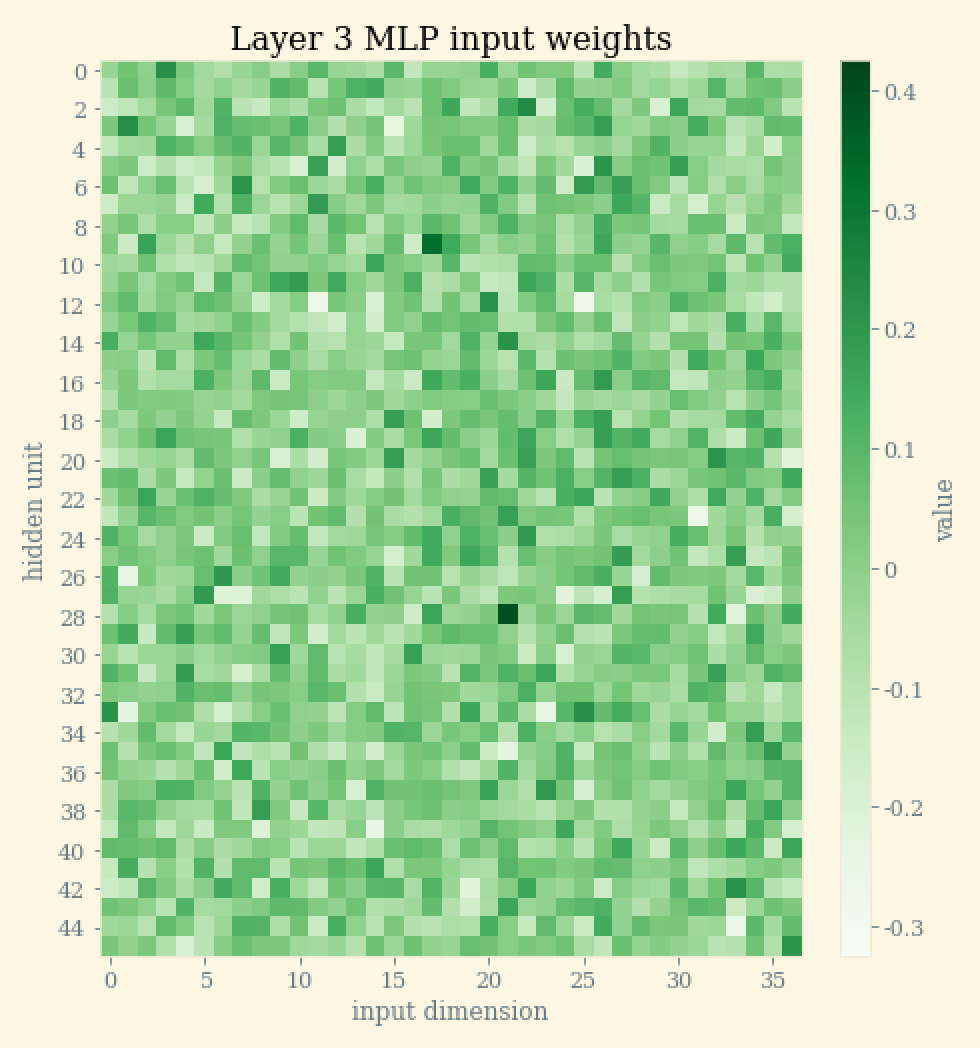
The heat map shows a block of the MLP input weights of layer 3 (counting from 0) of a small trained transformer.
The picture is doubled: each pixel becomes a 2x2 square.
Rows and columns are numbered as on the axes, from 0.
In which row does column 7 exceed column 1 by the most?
6
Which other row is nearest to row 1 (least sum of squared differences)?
17
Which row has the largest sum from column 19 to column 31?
21
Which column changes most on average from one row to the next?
25
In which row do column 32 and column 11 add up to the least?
29
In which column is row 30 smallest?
24
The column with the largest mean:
26
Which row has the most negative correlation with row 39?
27
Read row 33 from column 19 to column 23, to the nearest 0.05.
0.15 -0.05 0.1 -0.05 -0.25
